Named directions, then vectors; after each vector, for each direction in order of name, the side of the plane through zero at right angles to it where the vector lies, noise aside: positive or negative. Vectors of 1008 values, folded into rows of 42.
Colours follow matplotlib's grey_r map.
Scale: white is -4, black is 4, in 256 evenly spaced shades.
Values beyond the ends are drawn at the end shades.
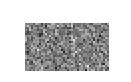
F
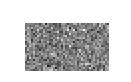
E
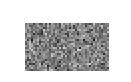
positive, positive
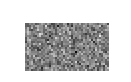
positive, negative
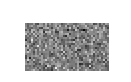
negative, negative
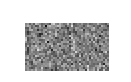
negative, positive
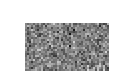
negative, positive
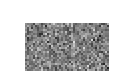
negative, positive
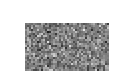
positive, negative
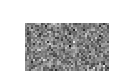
negative, positive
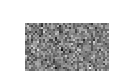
positive, positive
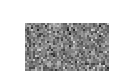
negative, positive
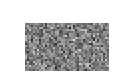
positive, positive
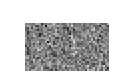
negative, positive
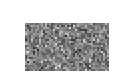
negative, negative
